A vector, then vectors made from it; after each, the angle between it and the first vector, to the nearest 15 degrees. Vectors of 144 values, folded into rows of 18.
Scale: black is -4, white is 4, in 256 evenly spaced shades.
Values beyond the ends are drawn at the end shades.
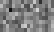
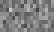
150 degrees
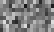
45 degrees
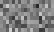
105 degrees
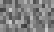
120 degrees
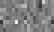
90 degrees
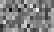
45 degrees
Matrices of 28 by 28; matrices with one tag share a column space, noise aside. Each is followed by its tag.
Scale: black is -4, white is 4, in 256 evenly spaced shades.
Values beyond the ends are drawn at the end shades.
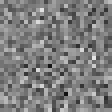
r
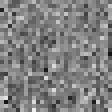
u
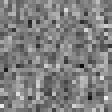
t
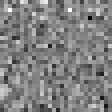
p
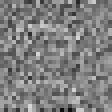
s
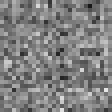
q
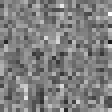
u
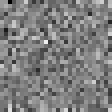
s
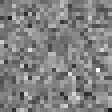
t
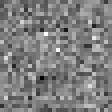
t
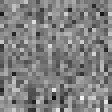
u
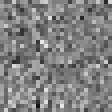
p
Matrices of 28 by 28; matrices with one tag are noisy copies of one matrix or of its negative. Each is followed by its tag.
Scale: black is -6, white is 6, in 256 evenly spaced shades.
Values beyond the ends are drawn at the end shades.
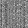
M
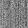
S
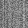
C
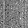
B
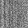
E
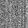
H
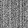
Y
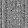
M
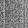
B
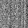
H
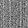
Y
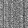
C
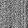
H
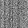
E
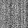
H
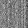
H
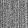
S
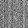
C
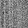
E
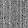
Y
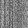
E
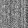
H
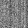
H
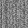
M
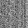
H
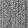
S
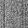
B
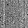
B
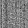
M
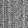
C
